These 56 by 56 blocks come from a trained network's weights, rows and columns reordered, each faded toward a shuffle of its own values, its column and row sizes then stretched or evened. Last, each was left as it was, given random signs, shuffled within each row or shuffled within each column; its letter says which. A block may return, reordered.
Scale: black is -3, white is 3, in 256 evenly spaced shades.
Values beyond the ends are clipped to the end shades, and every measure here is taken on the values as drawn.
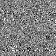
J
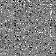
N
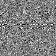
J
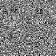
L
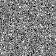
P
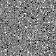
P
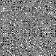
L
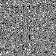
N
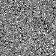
P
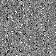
P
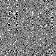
N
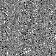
P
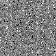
P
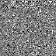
N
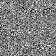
J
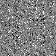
P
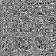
L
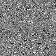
J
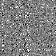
N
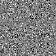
N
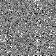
N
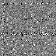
L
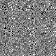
L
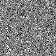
P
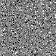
P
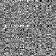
L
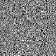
L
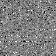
J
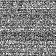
J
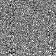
P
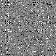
N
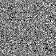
N
